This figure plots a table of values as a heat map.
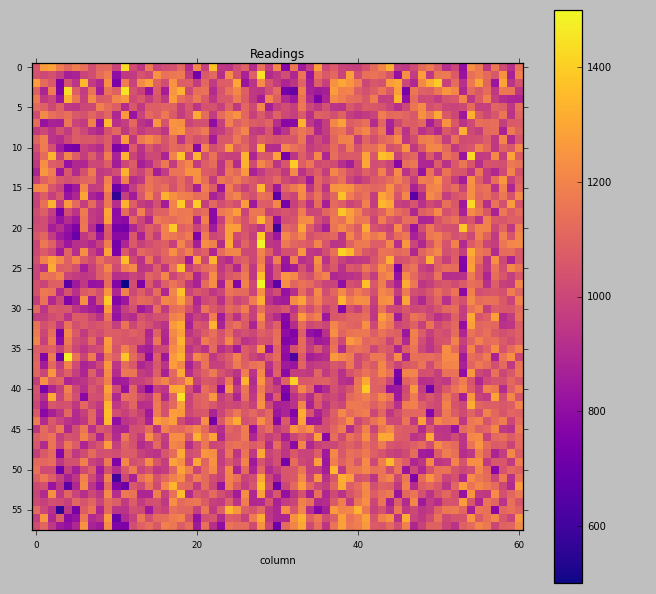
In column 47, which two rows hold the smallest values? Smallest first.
16, 51
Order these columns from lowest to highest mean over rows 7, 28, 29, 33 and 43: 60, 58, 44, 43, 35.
35, 58, 44, 60, 43
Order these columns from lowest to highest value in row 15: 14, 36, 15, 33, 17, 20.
20, 36, 17, 15, 14, 33
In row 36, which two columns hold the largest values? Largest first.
4, 11
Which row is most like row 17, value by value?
11
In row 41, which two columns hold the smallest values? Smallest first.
31, 6
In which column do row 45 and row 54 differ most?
44
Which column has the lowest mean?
10
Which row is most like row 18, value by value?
23
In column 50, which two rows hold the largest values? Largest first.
2, 6
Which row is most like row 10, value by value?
21
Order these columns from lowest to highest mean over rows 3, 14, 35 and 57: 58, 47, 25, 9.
47, 25, 58, 9
